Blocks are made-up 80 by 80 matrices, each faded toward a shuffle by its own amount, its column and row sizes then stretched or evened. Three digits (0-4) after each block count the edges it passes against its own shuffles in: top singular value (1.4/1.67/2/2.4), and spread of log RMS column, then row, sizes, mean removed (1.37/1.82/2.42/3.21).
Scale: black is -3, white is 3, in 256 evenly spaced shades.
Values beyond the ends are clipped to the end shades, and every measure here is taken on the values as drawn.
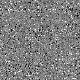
1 1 1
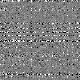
2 2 4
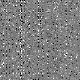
3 3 0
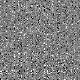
1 3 1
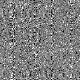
3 3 0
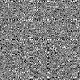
3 1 2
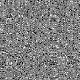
3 0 1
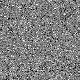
1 0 1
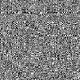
3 1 3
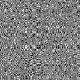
4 1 1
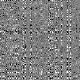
3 4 3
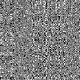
3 3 0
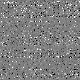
0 1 3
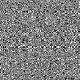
3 1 2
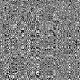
4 3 1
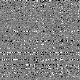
2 2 4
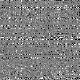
2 2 4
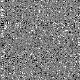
2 2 2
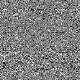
1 1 2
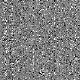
1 3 1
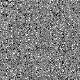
1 2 0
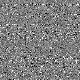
0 0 3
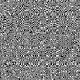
4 1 2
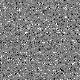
0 0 3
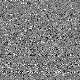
0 0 3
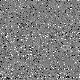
0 0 2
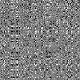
4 3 2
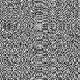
4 0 0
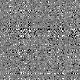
3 3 3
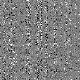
1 4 0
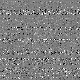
0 0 4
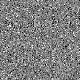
2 1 1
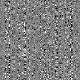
3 4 0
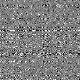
3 1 4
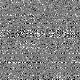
2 0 4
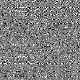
3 0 3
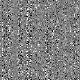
1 4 1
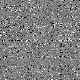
2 0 3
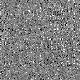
2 1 1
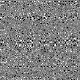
3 1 3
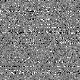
2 0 3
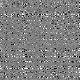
2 3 4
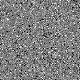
3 1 0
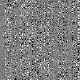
2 4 2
